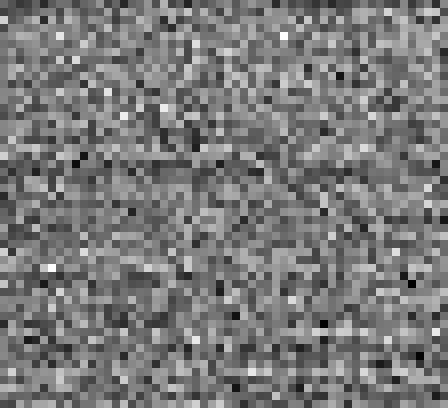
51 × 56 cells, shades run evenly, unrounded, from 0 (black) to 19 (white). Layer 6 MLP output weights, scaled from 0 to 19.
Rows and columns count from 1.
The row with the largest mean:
47
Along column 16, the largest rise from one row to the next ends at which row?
42
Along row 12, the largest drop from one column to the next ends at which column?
15
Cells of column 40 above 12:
9
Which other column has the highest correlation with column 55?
16
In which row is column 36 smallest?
37
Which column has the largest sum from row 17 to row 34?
24
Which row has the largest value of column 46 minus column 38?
19
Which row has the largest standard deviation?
3
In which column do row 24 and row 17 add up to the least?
41
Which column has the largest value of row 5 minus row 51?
36
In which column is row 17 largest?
28
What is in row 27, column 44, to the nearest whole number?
6
